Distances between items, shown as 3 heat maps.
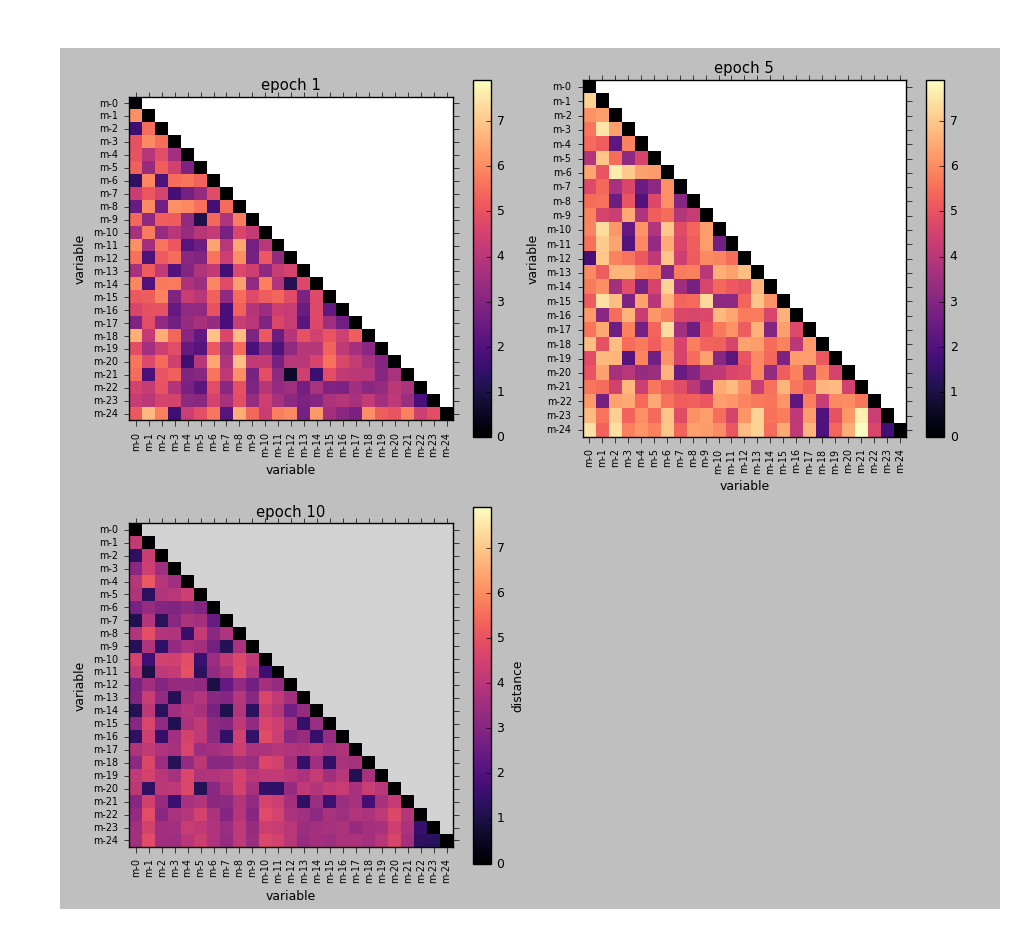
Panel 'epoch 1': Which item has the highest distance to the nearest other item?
m-10
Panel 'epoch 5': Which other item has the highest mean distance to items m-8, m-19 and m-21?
m-24
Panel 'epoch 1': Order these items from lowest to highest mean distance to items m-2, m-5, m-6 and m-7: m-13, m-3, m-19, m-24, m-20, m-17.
m-17, m-13, m-19, m-3, m-24, m-20
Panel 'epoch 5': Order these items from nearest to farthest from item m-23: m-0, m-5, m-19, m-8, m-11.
m-11, m-19, m-5, m-8, m-0
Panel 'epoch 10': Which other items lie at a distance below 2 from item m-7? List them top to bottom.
m-0, m-2, m-9, m-14, m-16
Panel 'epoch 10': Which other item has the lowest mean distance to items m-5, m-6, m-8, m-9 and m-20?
m-12
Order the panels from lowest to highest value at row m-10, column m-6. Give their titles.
epoch 10, epoch 1, epoch 5
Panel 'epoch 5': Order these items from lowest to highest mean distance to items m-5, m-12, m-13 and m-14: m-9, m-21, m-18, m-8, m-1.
m-8, m-9, m-21, m-18, m-1
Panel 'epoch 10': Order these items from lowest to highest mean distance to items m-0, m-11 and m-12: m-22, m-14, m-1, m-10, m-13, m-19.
m-14, m-1, m-10, m-13, m-22, m-19
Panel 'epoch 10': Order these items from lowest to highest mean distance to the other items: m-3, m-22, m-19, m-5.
m-3, m-5, m-22, m-19
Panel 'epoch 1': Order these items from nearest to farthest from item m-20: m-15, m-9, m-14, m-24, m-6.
m-9, m-14, m-24, m-15, m-6
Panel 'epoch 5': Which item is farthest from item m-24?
m-21
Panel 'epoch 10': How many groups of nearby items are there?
7
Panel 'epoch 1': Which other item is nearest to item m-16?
m-7
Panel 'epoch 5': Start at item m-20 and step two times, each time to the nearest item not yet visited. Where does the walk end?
m-4
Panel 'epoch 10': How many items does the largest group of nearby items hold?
6
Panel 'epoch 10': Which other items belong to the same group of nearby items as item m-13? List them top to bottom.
m-3, m-15, m-18, m-21
